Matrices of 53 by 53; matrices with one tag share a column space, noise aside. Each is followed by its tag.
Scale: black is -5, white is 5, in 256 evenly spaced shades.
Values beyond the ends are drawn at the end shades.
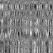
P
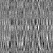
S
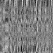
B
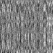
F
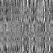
B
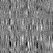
S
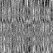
B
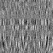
S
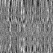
B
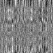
B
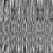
B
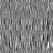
S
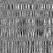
P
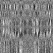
P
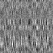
S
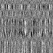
P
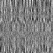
B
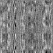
F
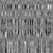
P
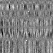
P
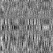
S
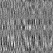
S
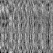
F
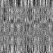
B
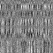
P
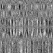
P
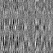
S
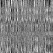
B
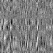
S
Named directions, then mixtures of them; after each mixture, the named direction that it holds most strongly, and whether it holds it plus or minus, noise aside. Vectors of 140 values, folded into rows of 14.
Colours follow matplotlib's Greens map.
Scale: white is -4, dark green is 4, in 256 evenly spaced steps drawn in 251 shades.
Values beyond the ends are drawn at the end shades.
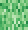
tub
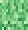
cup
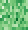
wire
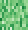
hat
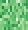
wire, minus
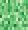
wire, minus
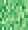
hat, plus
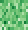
cup, minus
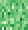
hat, plus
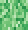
wire, plus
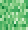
wire, minus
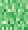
tub, minus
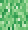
hat, plus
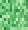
wire, minus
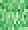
tub, plus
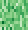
hat, minus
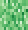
tub, minus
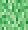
tub, plus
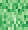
tub, plus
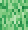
tub, plus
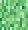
hat, plus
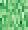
tub, plus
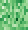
wire, plus
